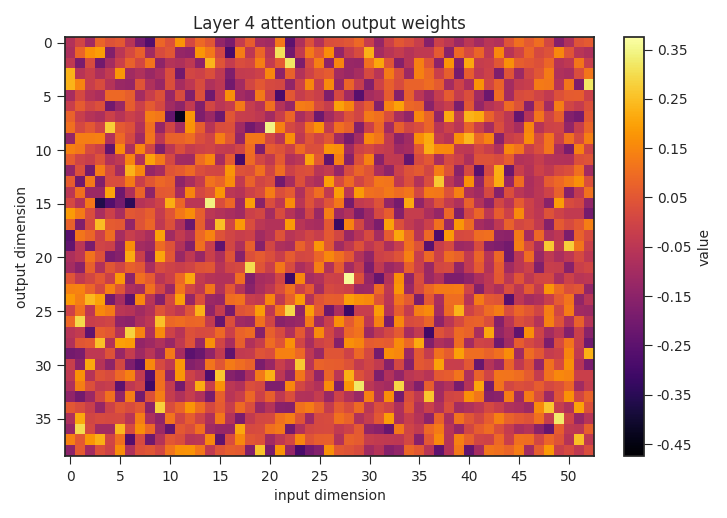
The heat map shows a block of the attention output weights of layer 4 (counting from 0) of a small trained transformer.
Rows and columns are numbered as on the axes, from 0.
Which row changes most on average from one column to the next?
32
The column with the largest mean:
1
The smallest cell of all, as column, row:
11, 7
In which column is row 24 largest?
2
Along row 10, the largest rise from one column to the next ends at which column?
5
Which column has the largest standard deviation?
22
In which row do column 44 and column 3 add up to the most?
17
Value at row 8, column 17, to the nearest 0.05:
-0.1
